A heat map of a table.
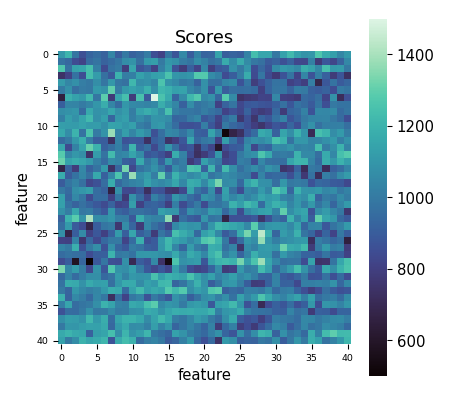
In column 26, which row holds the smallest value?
6
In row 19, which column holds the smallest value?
7
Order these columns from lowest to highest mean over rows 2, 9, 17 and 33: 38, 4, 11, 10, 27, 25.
27, 25, 38, 11, 4, 10
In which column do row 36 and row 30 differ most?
0
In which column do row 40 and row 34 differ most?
9
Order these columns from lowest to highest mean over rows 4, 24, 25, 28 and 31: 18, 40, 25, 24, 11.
40, 11, 25, 24, 18
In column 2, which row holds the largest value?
23
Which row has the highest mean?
39
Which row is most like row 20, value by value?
34
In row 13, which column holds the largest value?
4
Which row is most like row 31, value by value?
36
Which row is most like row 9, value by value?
38
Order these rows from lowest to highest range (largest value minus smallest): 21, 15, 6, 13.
21, 15, 13, 6
